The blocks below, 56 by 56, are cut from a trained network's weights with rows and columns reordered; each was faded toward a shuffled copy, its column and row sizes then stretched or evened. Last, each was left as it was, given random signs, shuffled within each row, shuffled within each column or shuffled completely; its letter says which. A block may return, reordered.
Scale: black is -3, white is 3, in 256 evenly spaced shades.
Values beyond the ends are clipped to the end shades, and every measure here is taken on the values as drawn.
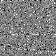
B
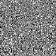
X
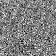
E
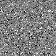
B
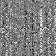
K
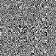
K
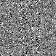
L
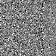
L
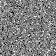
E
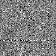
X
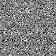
B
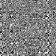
K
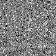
L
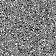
E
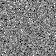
E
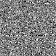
B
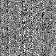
L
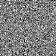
X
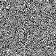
L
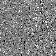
L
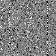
L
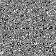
B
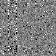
X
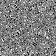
E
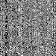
K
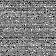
B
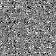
X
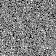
E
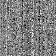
L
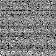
K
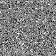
B
